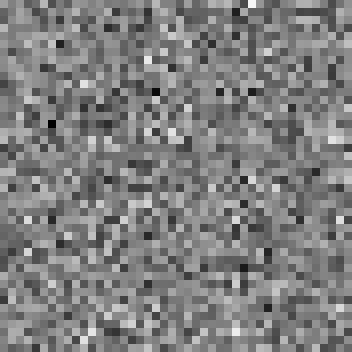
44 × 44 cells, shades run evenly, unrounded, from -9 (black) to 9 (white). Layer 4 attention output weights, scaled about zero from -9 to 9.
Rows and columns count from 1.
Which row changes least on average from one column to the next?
20
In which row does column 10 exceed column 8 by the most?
6
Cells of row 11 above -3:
40
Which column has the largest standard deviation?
19
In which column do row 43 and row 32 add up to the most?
4
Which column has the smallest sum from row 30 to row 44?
34
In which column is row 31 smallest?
8
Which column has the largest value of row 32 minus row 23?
14
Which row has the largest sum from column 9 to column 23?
26
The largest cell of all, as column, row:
32, 1
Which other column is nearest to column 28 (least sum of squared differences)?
41
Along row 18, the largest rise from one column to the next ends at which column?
22
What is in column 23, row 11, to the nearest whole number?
0
